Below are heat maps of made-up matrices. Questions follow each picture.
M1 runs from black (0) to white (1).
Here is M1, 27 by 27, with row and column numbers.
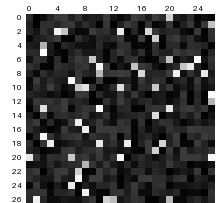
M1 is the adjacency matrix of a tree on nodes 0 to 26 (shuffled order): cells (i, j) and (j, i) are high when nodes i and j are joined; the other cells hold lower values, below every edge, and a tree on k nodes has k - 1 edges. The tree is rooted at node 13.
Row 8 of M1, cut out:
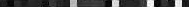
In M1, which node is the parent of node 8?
10
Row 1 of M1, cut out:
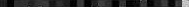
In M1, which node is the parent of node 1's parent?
20
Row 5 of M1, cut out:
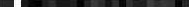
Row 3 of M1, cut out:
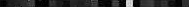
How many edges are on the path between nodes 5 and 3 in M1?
5
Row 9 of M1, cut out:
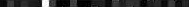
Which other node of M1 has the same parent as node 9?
24
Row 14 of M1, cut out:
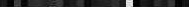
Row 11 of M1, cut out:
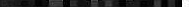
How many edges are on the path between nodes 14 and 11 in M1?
6
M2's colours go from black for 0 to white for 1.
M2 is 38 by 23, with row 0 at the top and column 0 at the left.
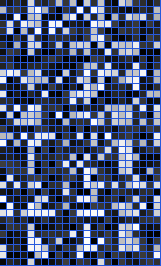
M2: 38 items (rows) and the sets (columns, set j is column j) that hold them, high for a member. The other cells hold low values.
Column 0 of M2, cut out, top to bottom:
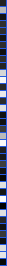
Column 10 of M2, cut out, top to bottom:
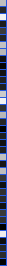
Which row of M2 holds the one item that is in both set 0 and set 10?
13
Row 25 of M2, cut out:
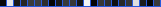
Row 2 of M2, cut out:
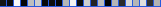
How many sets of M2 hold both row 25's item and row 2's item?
2
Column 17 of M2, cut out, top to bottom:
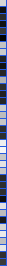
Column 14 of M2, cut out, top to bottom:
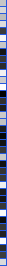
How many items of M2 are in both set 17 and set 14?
8
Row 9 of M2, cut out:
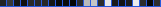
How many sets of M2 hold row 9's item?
4
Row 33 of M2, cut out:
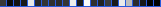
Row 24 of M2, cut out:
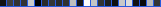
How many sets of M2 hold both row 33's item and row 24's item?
5
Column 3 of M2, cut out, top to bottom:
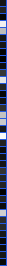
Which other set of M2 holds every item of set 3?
5
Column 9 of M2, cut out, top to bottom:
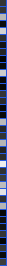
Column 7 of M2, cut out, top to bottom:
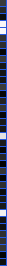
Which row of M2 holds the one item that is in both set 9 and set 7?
4
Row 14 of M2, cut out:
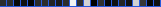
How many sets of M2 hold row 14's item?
3
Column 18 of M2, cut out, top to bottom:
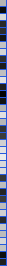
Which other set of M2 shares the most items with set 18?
4
